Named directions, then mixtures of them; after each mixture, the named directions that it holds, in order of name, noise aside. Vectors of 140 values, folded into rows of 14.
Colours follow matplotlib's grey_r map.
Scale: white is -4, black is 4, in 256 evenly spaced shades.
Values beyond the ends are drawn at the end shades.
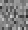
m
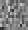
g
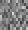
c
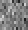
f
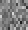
c.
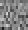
g, m.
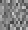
c.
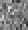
f, g.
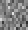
c, f, g.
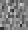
g.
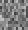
c, f, m.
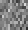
c, f.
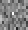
c, f.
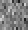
f.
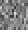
f, g, m.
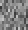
f, m.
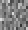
c, f, g.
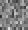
c, g, m.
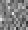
c, f, g.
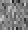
f.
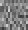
c, g, m.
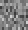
m.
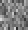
c, f, m.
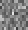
c, f, m.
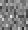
m.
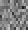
c.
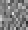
c, f, g.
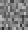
c, g, m.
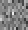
c, f.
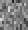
f, g.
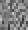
c, g.
